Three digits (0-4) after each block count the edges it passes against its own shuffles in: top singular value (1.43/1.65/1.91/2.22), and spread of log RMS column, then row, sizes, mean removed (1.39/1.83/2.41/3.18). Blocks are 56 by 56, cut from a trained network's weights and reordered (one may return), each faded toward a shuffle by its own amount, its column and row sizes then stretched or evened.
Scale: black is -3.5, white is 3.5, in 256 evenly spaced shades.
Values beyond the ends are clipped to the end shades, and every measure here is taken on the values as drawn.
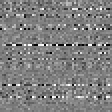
4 0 4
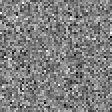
0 1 0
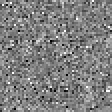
0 0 1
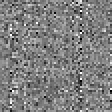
2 3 0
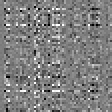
4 4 2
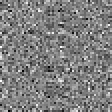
3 1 2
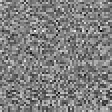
3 0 1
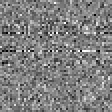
3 0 2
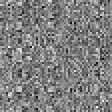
3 2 0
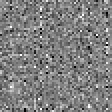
1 3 1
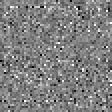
0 0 2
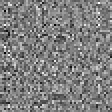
2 2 1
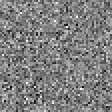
0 1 0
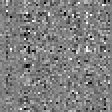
0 3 2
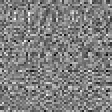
4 1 2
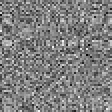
4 1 1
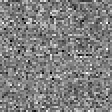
1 1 2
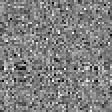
2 0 1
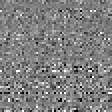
2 2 4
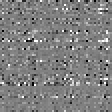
1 3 4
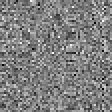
3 1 0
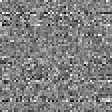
3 0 3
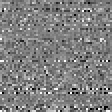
0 0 4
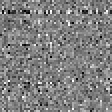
3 2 2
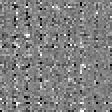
2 3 2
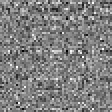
3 1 1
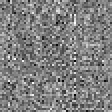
2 2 1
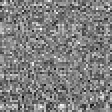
3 0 1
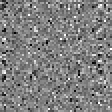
3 2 0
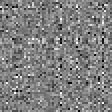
3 3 1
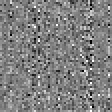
0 4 0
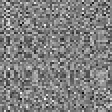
4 2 1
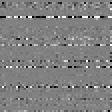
4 0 4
